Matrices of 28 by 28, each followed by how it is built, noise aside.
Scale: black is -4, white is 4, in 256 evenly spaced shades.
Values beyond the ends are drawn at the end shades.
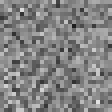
repeating rows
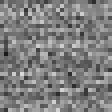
blocks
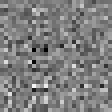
low rank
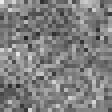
smooth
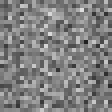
repeating rows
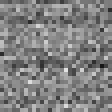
blocks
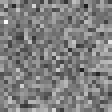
noise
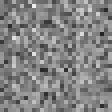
repeating rows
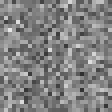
repeating rows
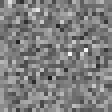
noise
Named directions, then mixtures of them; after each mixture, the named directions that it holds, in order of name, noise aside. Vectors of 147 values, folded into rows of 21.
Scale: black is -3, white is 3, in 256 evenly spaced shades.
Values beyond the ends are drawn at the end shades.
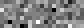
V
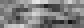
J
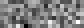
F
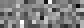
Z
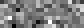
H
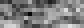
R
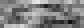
J.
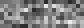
J, V, Z.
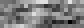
J.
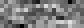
J, V.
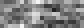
J, Z.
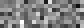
Z.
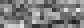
J, R, Z.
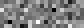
V.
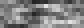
J.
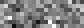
H.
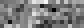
J, V.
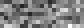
R, V.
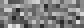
F, J.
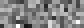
F.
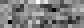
H, J, V.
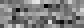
F, H, J.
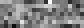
J, R, Z.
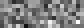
F.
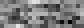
F, J.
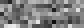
J, R, V.
